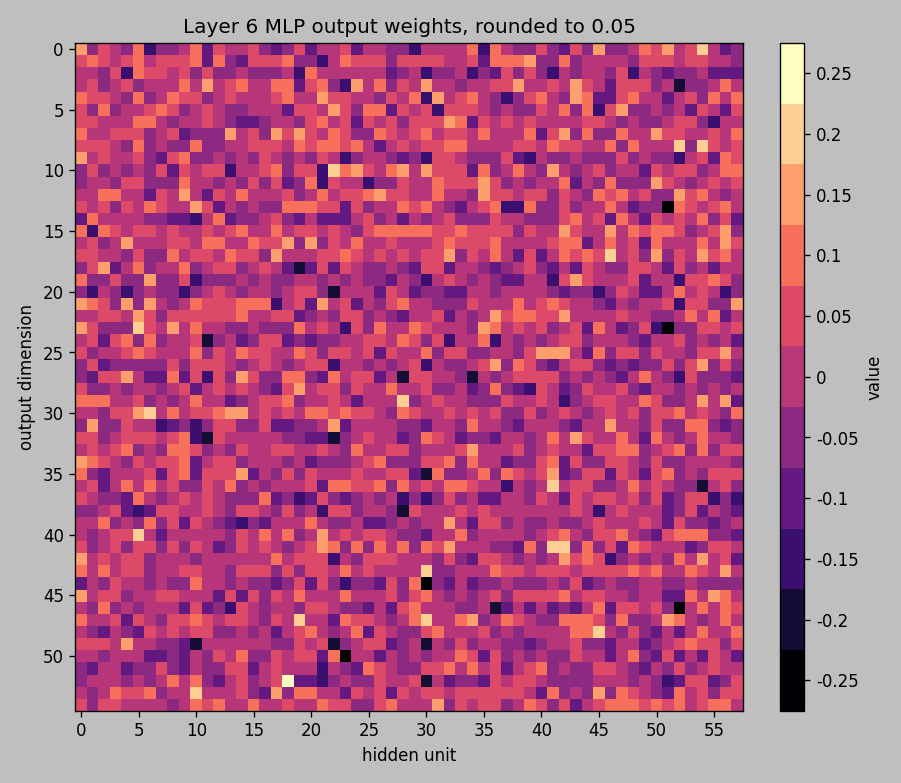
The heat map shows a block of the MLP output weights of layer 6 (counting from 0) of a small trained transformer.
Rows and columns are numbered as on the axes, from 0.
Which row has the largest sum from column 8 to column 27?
30
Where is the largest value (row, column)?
52, 18
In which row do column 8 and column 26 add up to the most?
23
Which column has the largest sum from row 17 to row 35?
54
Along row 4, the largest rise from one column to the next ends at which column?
31
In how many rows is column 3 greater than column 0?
15
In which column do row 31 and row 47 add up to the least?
7
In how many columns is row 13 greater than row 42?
22
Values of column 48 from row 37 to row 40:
0.05 0 0 0
